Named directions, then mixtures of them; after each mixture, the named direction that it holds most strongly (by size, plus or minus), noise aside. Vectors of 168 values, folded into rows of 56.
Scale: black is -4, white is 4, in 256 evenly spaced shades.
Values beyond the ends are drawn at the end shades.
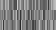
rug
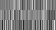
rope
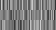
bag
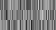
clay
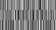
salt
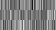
rope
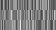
rug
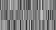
clay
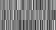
rope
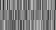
bag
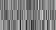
clay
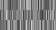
clay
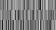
salt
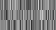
clay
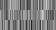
clay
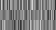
bag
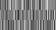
salt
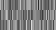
clay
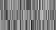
clay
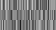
rug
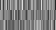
bag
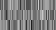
clay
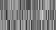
clay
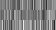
rope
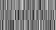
salt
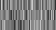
bag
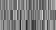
rug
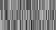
clay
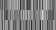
clay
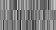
rug
